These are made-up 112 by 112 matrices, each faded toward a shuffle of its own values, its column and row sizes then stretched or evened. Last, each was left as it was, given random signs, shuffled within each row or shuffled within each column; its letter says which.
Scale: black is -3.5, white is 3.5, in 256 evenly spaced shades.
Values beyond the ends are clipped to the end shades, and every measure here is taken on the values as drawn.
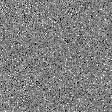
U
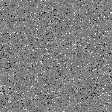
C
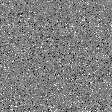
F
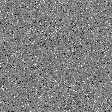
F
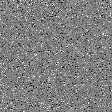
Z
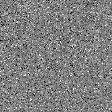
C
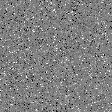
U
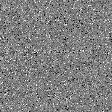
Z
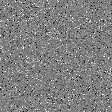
F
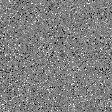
C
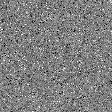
C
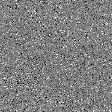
Z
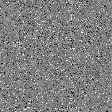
C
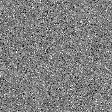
U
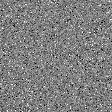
F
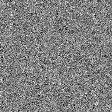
Z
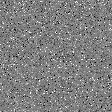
F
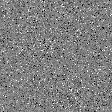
U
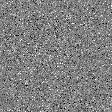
Z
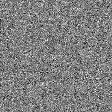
C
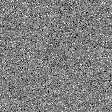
F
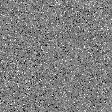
U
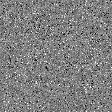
Z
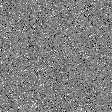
F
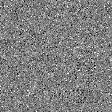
C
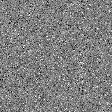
U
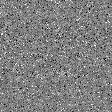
F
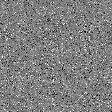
C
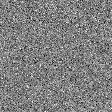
F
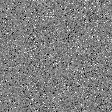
U
